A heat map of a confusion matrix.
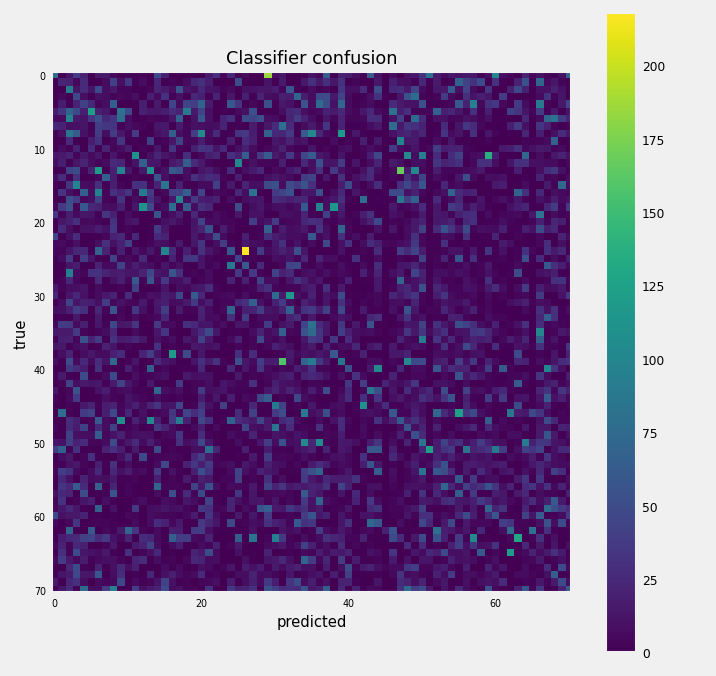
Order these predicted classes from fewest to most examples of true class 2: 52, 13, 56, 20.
13, 52, 20, 56
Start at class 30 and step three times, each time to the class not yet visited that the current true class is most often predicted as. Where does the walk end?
26
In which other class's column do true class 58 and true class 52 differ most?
36
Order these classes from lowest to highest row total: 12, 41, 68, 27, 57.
41, 68, 57, 27, 12
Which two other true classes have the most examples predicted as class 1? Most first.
46, 51
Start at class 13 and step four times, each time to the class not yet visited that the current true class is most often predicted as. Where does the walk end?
6
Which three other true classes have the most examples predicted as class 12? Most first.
18, 16, 52
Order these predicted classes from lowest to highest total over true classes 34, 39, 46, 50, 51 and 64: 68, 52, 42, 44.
42, 68, 44, 52
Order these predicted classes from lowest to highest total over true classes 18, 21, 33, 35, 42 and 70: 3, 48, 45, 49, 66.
45, 3, 49, 48, 66
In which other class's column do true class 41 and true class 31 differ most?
27
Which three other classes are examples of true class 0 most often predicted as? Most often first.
29, 60, 51
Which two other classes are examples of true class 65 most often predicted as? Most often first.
62, 58
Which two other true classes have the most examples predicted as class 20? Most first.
8, 4
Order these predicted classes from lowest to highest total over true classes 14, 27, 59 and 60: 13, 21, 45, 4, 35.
45, 4, 13, 21, 35
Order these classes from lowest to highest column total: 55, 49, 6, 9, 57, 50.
9, 57, 55, 49, 6, 50
